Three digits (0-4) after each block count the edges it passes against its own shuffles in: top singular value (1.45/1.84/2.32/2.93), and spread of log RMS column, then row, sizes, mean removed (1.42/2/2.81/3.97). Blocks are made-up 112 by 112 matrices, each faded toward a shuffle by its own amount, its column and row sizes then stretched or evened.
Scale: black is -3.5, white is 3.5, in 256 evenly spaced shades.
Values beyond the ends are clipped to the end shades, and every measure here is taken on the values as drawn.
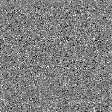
1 0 2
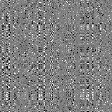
4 3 1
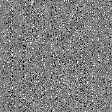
0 3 0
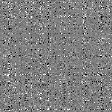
1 3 3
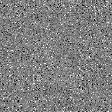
2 1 1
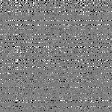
3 2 4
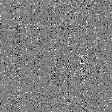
1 3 1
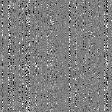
1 4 0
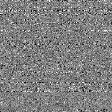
2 1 3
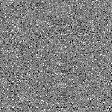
2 1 1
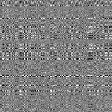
4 2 4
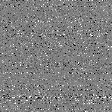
1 0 3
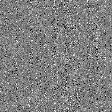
0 3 0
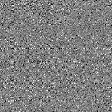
3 1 2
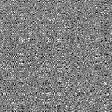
3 1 2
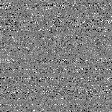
1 0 3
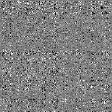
1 3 3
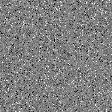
1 1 0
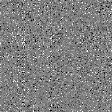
2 2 1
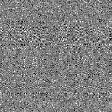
3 1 2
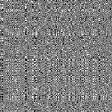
4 3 2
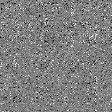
1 2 2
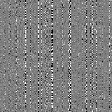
4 4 0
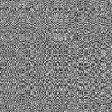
4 2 2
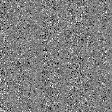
0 3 0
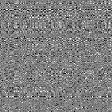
4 0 3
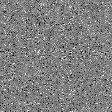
1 1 1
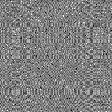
4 0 0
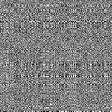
4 0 3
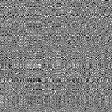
4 0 3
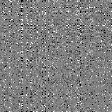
3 3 2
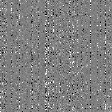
0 4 1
